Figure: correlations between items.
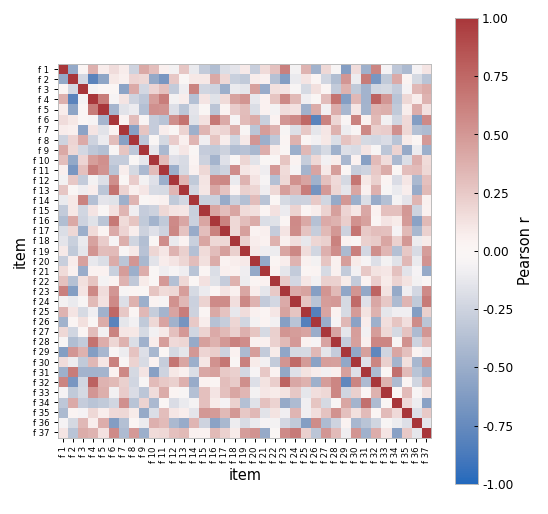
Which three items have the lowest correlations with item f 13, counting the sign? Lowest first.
f 26, f 36, f 5
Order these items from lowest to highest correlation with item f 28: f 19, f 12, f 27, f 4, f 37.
f 12, f 37, f 27, f 19, f 4
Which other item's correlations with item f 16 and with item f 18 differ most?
f 11
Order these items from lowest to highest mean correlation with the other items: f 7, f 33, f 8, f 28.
f 8, f 7, f 33, f 28
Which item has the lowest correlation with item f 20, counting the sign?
f 21
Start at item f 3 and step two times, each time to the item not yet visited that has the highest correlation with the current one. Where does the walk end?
f 29
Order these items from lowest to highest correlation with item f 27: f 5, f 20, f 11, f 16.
f 5, f 11, f 20, f 16
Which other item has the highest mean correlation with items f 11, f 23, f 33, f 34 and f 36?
f 4
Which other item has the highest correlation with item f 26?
f 36
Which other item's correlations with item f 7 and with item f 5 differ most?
f 31
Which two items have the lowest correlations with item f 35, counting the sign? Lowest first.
f 9, f 1
